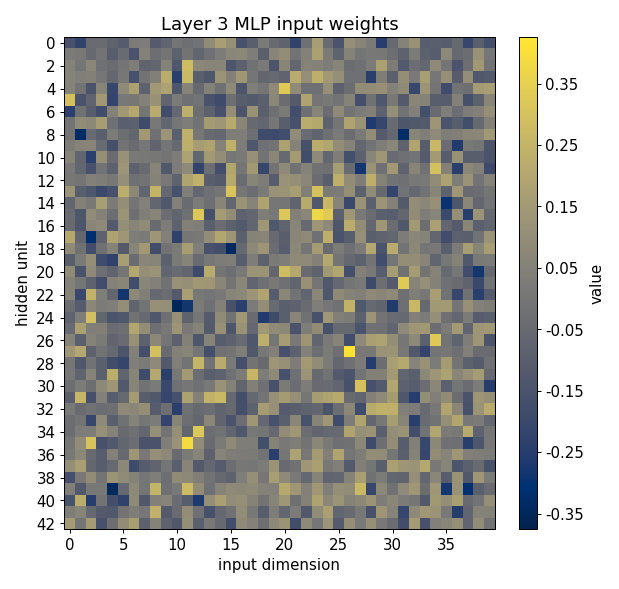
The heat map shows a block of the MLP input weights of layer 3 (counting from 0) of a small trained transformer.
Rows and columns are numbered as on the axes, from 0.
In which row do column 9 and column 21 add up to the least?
6
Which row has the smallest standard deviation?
1
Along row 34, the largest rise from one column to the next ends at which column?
12
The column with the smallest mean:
4
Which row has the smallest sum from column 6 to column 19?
23
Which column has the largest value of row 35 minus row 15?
11
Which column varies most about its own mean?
2
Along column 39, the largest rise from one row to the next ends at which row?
31
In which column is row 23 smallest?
10
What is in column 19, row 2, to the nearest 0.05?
-0.15
